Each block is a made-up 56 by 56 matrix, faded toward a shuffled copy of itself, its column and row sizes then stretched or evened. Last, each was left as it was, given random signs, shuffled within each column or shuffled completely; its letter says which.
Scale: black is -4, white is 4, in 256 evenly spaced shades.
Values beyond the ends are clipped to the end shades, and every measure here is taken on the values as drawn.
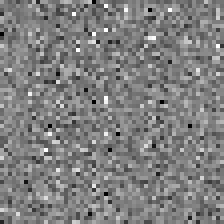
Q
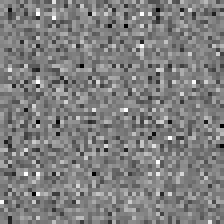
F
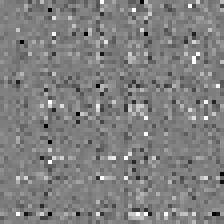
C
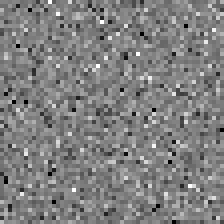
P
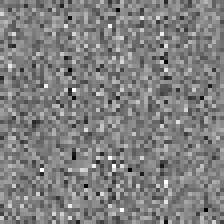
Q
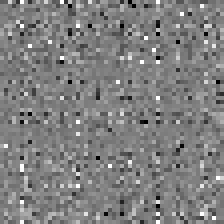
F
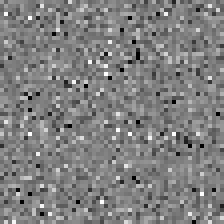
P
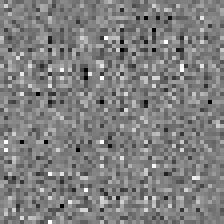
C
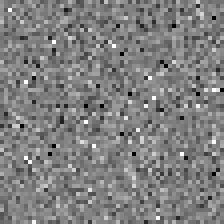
P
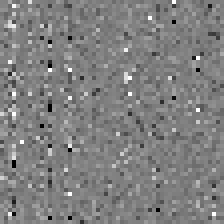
Q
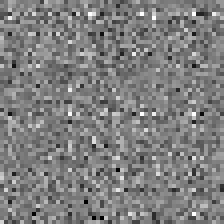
F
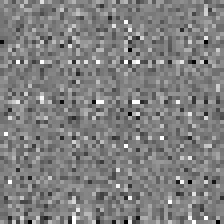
C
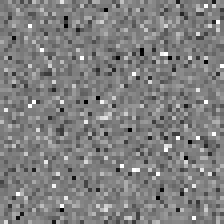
P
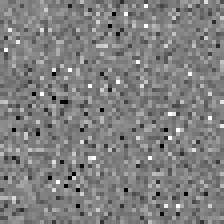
P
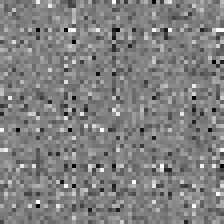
F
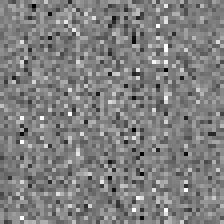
Q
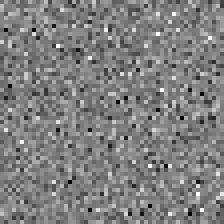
P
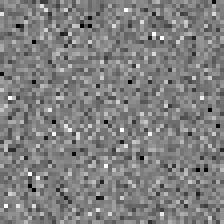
P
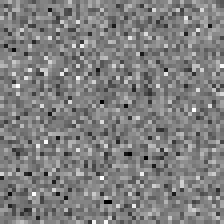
P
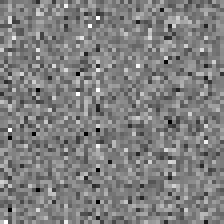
Q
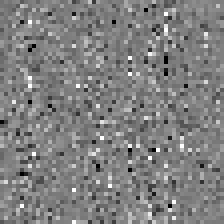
Q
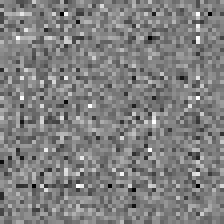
C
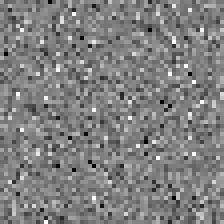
P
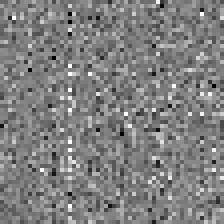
Q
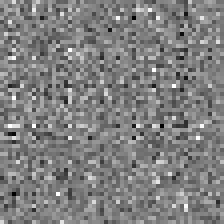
C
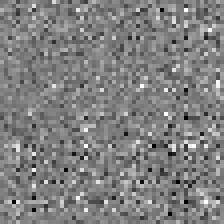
F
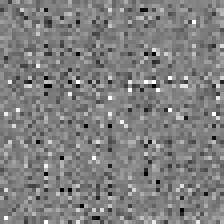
C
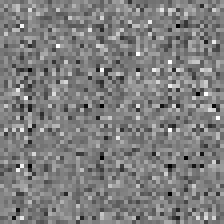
F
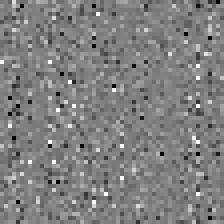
Q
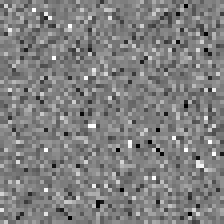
P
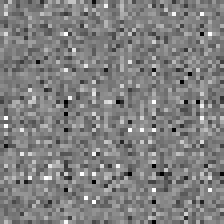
C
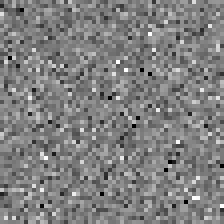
P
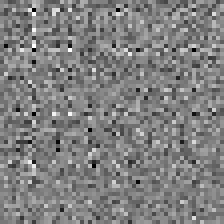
C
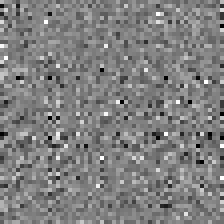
C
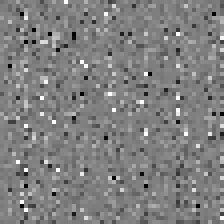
Q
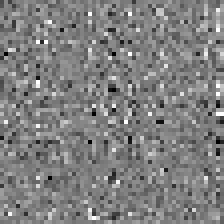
C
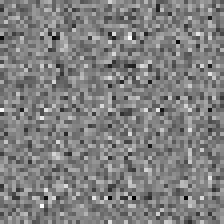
F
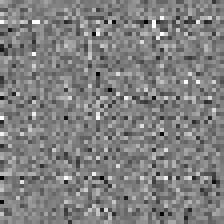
C
